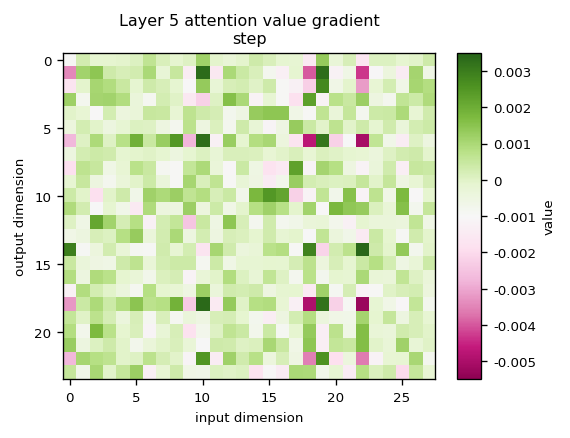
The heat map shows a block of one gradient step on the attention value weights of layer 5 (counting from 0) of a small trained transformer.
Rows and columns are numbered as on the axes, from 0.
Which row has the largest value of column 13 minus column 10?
3
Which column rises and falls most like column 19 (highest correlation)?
10
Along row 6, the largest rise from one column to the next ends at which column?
19
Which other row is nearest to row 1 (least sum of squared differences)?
22
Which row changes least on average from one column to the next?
7
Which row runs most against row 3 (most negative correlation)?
0
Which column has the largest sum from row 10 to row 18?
15
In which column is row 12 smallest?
9
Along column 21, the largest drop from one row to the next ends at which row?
12
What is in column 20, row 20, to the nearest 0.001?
0.001
